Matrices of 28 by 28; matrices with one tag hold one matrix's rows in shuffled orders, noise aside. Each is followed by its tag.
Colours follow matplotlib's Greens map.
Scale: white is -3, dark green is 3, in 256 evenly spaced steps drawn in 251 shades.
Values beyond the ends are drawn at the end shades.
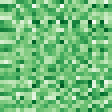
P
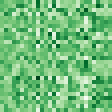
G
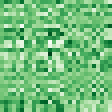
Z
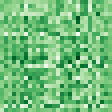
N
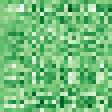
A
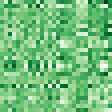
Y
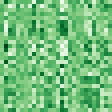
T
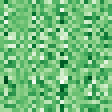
T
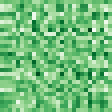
P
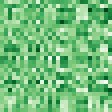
Y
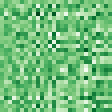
G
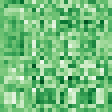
A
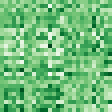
Z
